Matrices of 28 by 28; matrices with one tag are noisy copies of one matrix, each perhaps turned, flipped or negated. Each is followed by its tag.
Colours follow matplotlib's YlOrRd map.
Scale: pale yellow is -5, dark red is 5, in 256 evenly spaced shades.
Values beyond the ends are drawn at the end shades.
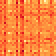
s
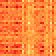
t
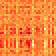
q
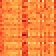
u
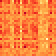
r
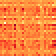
s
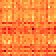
t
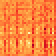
q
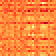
q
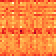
u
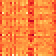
u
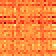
s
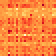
r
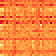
s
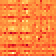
q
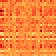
s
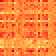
r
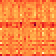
u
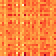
s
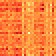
t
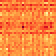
t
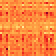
t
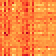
t
